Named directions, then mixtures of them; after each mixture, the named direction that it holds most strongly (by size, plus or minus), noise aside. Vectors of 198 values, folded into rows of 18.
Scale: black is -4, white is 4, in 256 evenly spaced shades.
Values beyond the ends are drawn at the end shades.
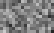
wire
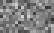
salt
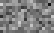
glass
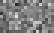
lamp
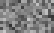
wire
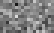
lamp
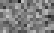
wire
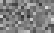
salt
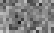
lamp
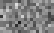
salt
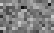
glass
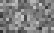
glass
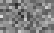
salt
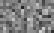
wire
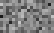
glass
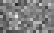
lamp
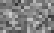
wire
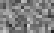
wire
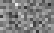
lamp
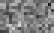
wire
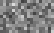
wire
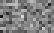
glass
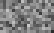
wire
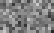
wire
